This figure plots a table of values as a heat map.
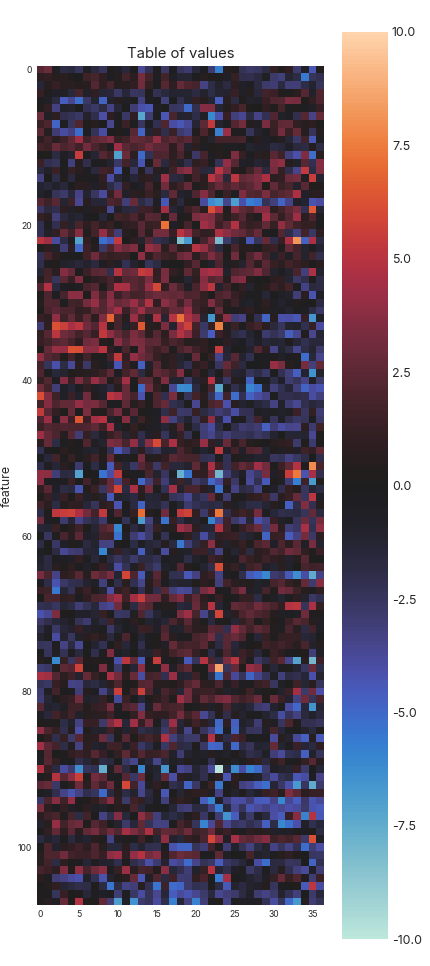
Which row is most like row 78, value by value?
42
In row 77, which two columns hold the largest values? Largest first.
23, 5
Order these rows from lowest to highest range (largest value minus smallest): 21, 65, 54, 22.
21, 54, 65, 22
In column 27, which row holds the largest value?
77
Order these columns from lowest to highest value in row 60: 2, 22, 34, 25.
22, 2, 25, 34
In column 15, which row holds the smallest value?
105
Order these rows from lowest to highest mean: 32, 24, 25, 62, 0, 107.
107, 0, 62, 25, 32, 24
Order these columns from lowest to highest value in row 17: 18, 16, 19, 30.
16, 30, 18, 19
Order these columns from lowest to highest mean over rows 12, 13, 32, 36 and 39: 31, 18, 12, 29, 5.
29, 31, 12, 5, 18
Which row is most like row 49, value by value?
64
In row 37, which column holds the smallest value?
34
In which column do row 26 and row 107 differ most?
10
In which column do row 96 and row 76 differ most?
35
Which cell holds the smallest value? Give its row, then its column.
90, 23
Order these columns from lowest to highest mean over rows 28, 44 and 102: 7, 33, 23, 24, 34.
23, 34, 24, 33, 7
